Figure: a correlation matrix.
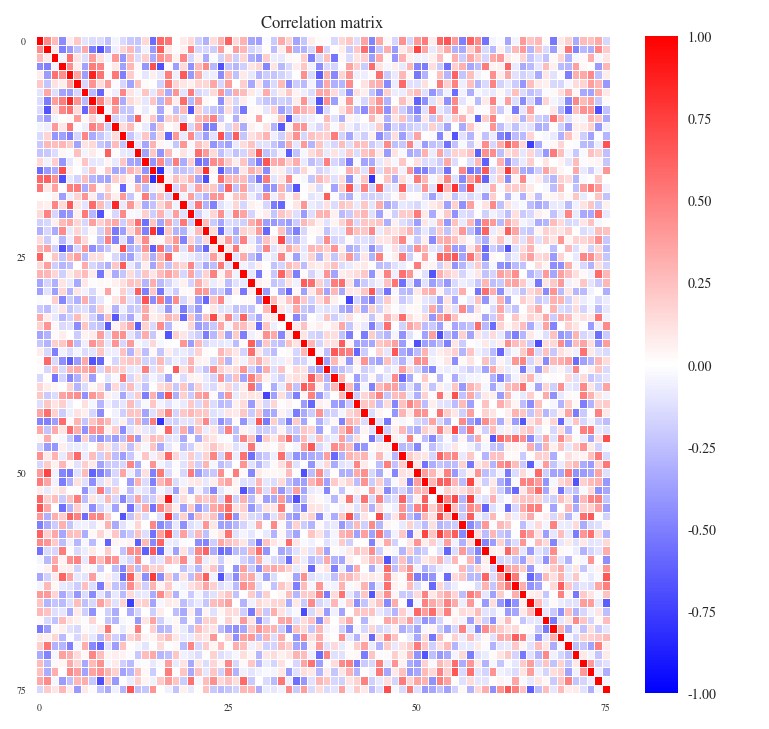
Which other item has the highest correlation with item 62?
15
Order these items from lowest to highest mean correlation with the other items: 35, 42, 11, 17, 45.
11, 42, 35, 45, 17
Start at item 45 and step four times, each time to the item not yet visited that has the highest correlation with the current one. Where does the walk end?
57
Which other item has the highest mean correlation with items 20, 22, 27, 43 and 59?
74
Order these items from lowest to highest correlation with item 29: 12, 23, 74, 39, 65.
23, 12, 74, 65, 39
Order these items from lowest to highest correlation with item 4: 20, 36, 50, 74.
50, 20, 74, 36
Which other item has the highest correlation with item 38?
18
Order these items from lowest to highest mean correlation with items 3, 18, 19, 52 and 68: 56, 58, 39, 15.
58, 39, 15, 56
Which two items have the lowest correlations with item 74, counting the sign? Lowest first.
8, 34
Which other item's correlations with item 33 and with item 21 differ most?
13
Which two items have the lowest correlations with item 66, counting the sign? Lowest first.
35, 28
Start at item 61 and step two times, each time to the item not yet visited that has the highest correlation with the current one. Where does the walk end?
75
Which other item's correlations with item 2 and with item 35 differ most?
28
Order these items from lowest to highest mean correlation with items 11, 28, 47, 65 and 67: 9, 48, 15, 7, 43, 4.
43, 48, 4, 7, 9, 15
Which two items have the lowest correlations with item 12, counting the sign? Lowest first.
65, 54
